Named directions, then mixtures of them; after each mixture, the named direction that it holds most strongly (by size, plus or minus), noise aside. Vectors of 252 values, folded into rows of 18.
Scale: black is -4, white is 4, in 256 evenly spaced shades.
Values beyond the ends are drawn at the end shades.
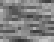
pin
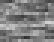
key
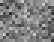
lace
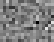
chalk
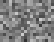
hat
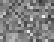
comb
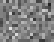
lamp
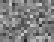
hat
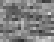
pin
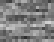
key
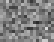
chalk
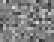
lamp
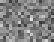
comb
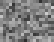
hat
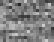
key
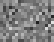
chalk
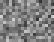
hat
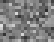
hat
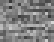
key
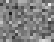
lamp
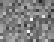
comb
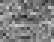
lace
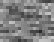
pin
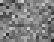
lace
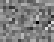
chalk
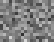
hat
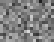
comb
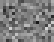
chalk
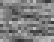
pin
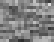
pin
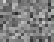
hat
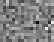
chalk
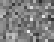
comb
